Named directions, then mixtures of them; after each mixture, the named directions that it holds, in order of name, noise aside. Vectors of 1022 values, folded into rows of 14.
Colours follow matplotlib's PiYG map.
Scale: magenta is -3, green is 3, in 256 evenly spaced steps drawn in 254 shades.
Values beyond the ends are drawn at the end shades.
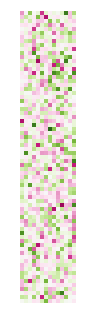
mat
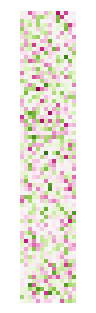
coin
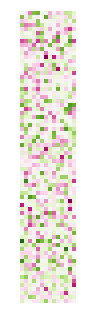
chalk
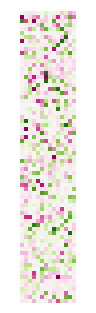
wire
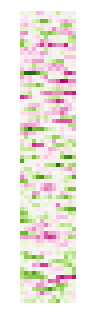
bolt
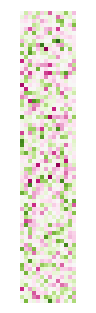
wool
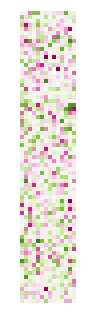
chalk.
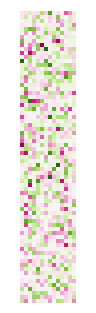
wool.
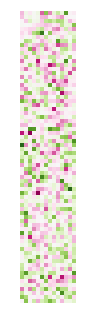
bolt, mat, wool.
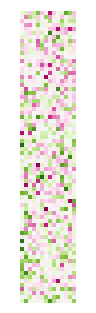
bolt, chalk, wool.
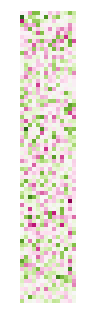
chalk, wire.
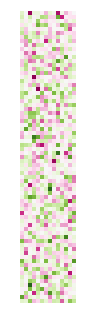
chalk, coin.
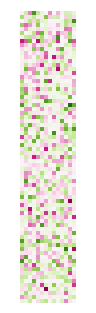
chalk.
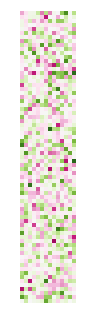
mat, wool.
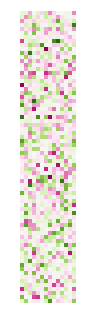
wool.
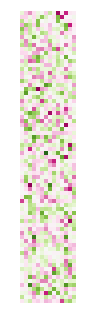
coin.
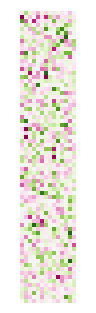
chalk, wire.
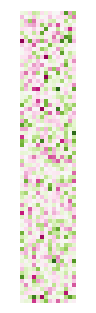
chalk, mat, wire.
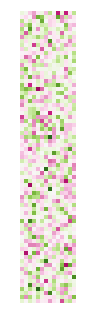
coin, wool.
